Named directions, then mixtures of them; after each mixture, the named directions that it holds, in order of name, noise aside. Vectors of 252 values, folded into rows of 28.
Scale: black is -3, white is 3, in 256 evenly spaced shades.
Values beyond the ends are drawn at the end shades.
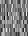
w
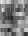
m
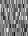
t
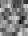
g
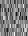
t.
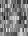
g, w.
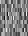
w.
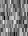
g, t, w.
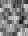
g.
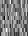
t, w.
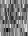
m, t, w.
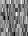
m, t, w.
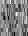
m, t, w.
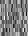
w.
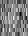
m, t, w.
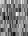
m, t, w.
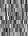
t, w.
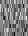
t.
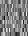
w.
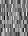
w.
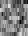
g.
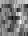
g, m.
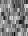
g, t.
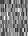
m, w.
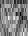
g, m, t.
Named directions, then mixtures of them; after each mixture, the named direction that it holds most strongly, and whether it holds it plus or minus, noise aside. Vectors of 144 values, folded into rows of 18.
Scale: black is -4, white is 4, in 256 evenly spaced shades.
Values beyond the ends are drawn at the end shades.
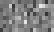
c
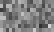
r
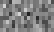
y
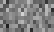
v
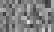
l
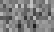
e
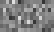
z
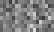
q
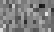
c, minus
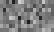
z, minus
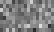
r, minus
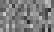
l, minus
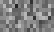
e, minus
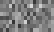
c, plus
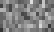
r, minus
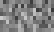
e, minus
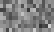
r, plus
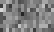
r, minus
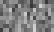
e, minus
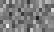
v, minus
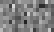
c, minus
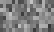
r, minus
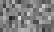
z, plus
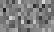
z, minus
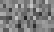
e, plus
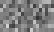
v, minus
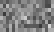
l, plus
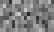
y, plus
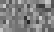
l, minus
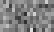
c, minus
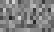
z, plus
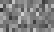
r, plus
